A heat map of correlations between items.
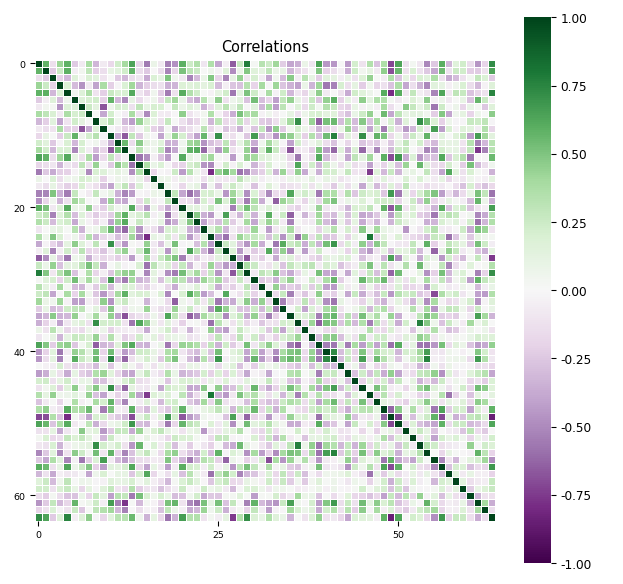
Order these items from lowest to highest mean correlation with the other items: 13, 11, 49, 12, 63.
49, 12, 11, 13, 63
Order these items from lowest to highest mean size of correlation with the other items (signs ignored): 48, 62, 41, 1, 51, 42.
42, 51, 62, 1, 48, 41
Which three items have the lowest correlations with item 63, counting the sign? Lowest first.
49, 27, 18
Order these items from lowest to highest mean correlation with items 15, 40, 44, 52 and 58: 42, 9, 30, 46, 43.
46, 9, 42, 43, 30
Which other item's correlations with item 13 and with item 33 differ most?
48
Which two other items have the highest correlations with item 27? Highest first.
49, 19
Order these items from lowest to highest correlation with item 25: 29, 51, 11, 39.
29, 39, 11, 51
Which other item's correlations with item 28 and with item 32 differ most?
26
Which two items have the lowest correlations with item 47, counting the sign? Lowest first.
12, 39
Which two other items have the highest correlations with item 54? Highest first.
41, 40
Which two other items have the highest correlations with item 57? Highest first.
15, 26
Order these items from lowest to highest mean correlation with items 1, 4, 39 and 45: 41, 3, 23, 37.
37, 41, 23, 3
